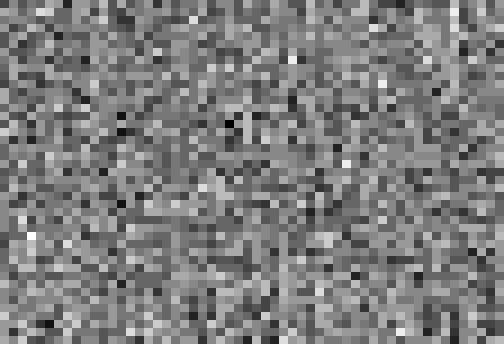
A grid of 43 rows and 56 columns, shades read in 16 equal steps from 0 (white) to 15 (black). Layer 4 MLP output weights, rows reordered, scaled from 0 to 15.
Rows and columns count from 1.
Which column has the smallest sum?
32
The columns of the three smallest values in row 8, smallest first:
33, 48, 53
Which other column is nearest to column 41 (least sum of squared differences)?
19
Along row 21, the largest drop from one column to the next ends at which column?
39
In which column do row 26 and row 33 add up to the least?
34
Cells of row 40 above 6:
38
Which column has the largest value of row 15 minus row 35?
29
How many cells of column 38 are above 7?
23
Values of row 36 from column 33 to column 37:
6 5 9 4 5
